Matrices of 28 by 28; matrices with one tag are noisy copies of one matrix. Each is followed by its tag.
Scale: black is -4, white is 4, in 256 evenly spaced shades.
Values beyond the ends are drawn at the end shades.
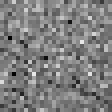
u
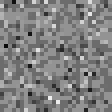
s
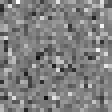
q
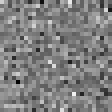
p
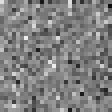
p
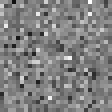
s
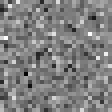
q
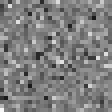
q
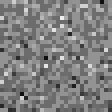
u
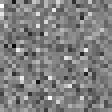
s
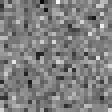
q
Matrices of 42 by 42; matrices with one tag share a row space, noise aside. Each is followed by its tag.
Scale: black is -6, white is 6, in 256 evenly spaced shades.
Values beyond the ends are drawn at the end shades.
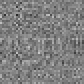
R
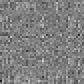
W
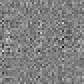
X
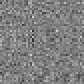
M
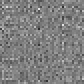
X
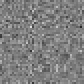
M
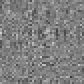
M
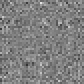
W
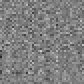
M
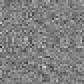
M
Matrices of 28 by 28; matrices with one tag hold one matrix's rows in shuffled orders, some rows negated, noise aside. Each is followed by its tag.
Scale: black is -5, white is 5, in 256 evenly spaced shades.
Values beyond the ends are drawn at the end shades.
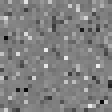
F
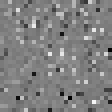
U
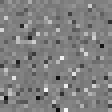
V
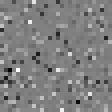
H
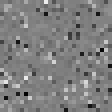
F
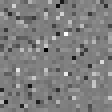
V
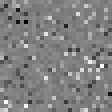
F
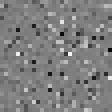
U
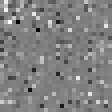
H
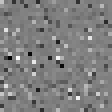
H
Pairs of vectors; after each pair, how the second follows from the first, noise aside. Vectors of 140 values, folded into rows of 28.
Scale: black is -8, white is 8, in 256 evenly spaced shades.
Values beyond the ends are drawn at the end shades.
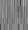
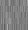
reversed, negated, shrunk.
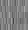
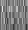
wrapped around, negated, scaled up.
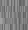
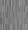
negated, shrunk.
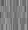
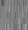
partly zeroed.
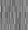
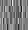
wrapped around, negated, scaled up.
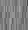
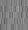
reversed, shrunk.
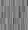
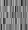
wrapped around, scaled up.
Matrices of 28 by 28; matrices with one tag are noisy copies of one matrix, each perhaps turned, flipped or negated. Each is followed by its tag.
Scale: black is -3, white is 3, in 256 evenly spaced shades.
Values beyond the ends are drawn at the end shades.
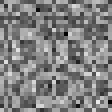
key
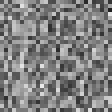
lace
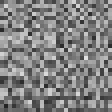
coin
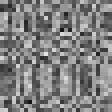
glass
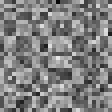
key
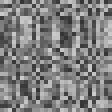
glass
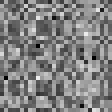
lace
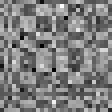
key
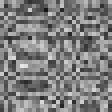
glass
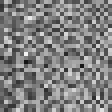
coin
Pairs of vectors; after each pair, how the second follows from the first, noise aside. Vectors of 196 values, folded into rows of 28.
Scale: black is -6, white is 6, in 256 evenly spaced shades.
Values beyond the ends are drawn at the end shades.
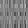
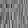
wrapped around.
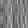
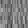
negated.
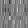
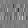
reversed, negated, partly zeroed.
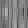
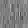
reversed, negated, partly zeroed.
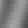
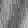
negated.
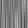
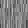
wrapped around, negated.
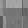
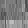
reversed.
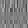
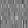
reversed, negated, partly zeroed.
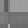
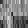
wrapped around, negated, scaled up.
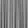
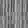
wrapped around.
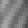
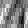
wrapped around, scaled up.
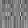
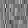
wrapped around.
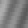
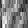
wrapped around, scaled up.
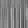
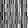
wrapped around, scaled up.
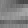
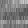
negated.
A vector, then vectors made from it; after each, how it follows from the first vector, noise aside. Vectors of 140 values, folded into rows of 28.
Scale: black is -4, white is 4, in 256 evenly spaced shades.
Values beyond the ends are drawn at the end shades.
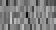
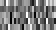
negated, scaled up.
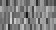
copied.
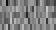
copied.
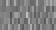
negated, shrunk.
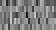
copied.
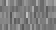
negated, shrunk.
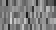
copied.
